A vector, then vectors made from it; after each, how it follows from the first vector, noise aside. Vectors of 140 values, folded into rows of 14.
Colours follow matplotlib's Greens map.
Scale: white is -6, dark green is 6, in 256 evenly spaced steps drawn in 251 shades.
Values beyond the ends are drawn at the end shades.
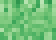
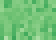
reversed, negated, shrunk.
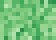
reversed.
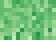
reversed.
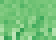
reversed, partly zeroed.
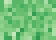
reversed.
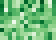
negated, scaled up.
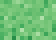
reversed, negated, partly zeroed.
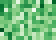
negated, scaled up.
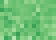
reversed, partly zeroed.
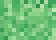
sign-scrambled.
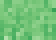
reversed, negated, shrunk.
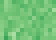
reversed, shrunk.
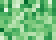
negated, scaled up.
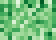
negated, scaled up.
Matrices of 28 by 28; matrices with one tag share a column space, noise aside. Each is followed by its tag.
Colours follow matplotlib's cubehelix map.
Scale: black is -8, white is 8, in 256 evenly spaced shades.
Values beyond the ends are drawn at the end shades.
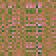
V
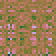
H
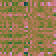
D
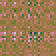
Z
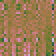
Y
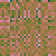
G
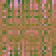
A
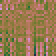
Y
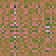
V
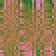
A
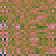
H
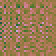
V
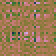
Z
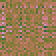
V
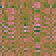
V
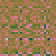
H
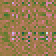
Z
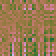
Y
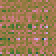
H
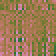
Y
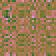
G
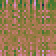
A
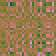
D
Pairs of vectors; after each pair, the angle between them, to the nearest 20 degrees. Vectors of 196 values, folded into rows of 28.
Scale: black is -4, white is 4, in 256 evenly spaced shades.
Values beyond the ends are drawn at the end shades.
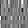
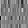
160 degrees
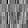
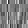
160 degrees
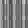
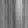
120 degrees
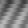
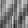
140 degrees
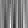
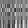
80 degrees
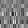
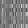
60 degrees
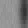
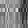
40 degrees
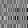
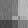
100 degrees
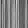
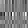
80 degrees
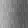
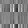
80 degrees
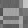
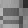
160 degrees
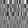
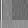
100 degrees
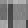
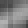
80 degrees
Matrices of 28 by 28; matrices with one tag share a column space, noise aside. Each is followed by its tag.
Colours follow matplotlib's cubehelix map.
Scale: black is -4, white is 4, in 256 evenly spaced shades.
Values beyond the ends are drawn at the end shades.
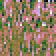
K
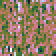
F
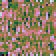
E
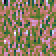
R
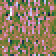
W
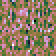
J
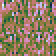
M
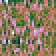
R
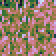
M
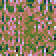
F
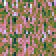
M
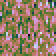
M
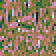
J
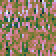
K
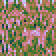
R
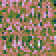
J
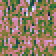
W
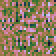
J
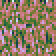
R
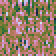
W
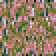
E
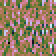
R
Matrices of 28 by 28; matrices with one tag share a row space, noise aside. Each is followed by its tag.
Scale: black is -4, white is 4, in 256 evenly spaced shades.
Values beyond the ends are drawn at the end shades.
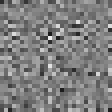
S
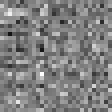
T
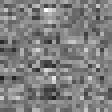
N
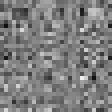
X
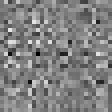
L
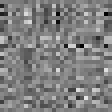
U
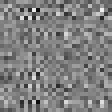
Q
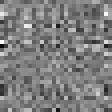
U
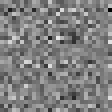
S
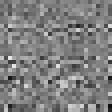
S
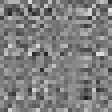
L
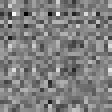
S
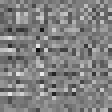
T
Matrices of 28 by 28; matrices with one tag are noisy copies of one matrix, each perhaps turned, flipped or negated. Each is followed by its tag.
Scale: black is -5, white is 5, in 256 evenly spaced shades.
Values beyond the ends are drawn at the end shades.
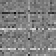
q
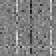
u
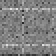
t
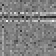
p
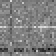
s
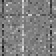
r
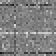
r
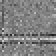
p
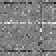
r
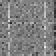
t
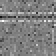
p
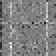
t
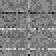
q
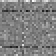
t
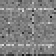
t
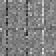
q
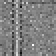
p
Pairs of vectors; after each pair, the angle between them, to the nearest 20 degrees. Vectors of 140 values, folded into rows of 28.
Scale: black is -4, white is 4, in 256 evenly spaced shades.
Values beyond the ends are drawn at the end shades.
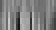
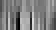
20 degrees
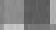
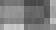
20 degrees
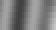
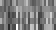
100 degrees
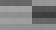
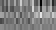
120 degrees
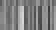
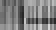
140 degrees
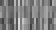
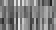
20 degrees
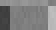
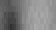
60 degrees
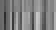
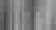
60 degrees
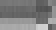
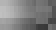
120 degrees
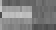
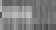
20 degrees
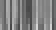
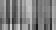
160 degrees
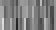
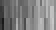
140 degrees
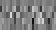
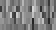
40 degrees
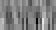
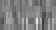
160 degrees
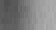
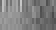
140 degrees
